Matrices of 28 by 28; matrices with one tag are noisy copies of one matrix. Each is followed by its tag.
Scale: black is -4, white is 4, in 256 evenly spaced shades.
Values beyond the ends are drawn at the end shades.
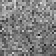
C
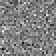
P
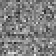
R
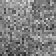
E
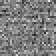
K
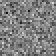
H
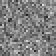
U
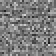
K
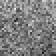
C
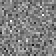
P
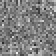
U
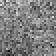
E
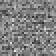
K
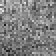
E
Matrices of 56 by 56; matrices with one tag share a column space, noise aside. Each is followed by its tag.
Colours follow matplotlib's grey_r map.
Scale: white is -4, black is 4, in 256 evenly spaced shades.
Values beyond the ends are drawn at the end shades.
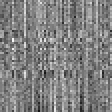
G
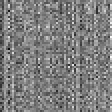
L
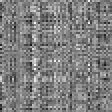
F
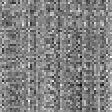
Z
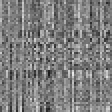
G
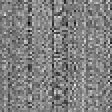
Z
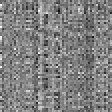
L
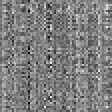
L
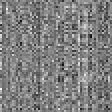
F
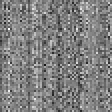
L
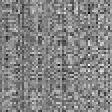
L
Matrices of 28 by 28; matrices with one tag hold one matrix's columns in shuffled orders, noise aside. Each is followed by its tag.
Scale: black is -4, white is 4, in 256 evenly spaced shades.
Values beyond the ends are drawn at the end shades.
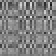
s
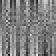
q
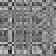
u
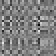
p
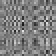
p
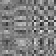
p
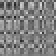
s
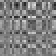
s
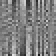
q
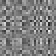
p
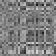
u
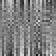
q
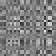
p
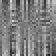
q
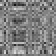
u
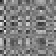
p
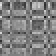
s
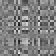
p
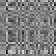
u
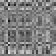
u
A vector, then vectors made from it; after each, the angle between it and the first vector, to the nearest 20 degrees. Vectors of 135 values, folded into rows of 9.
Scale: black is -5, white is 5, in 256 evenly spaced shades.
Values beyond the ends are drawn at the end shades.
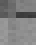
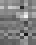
120 degrees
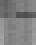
20 degrees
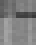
20 degrees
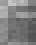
120 degrees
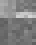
160 degrees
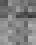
40 degrees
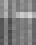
140 degrees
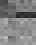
20 degrees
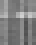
140 degrees
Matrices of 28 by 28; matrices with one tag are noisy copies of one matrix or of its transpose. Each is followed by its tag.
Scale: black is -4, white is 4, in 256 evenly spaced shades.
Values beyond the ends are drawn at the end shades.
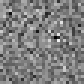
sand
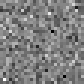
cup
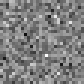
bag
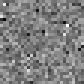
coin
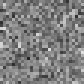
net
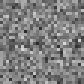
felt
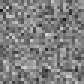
felt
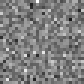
felt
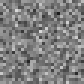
bag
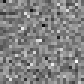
felt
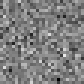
felt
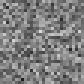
bag
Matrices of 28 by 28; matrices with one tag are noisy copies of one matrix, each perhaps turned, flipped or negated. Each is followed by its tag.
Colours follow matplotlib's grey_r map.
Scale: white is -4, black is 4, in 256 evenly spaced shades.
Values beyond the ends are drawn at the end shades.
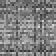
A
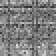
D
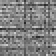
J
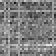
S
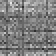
D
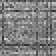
S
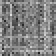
S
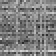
A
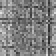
D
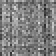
S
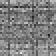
D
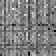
J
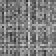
J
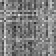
A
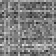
S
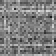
S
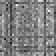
S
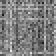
S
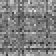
D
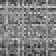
D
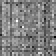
S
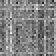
S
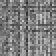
J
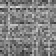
D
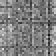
D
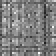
S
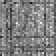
S
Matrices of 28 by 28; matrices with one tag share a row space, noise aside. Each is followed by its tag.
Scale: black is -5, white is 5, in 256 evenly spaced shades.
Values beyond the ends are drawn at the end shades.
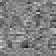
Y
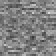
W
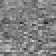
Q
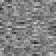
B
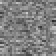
Y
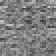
W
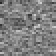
Y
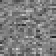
Y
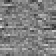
Q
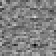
B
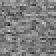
W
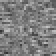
Q
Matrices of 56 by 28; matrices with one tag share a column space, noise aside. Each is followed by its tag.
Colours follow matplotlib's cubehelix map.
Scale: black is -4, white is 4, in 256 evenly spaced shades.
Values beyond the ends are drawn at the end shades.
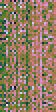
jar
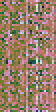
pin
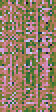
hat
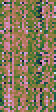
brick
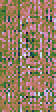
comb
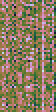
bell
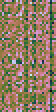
pin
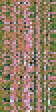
brick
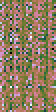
bell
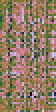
comb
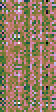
jar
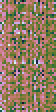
pin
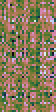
comb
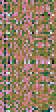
pin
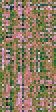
bell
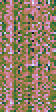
hat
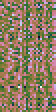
bell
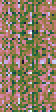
pin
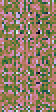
pin
